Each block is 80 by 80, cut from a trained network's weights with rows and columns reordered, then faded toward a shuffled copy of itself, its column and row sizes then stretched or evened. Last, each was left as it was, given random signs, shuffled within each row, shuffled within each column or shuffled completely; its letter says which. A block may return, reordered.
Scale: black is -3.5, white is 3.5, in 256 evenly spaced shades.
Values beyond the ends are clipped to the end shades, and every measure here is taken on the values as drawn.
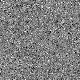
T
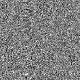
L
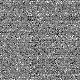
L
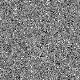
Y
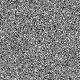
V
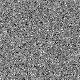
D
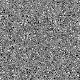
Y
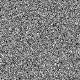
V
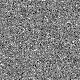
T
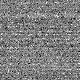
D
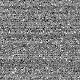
L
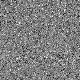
D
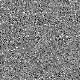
Y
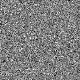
Y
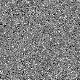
D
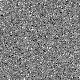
T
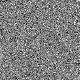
V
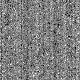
V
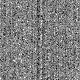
V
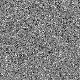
D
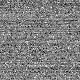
D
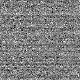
L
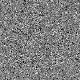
Y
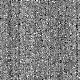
L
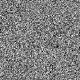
L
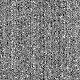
V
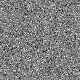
D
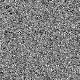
D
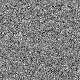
D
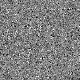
Y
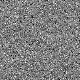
V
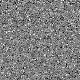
D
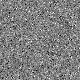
T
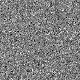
D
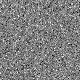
T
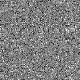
L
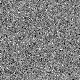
T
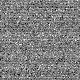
D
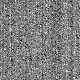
V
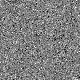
T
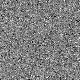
D
